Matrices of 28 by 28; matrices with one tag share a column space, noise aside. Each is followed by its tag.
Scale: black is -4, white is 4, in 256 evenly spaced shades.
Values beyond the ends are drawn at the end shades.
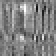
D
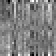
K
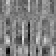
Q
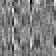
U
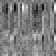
D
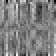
K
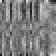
K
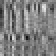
D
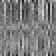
K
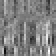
Q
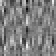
U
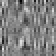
U
